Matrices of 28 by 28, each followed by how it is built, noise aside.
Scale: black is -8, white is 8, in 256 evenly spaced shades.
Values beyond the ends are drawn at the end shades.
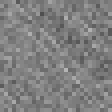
Toeplitz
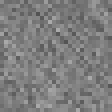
Toeplitz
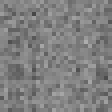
blocks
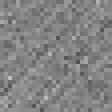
Hankel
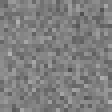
noise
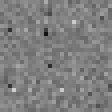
sparse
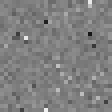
sparse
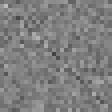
diagonal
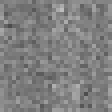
blocks
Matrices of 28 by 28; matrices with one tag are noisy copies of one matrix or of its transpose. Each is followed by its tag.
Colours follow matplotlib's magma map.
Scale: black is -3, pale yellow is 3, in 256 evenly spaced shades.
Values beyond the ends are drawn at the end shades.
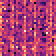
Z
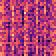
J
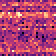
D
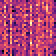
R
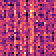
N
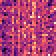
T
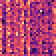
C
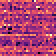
Z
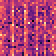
J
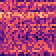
D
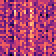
N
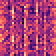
J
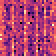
J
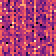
Z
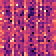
J
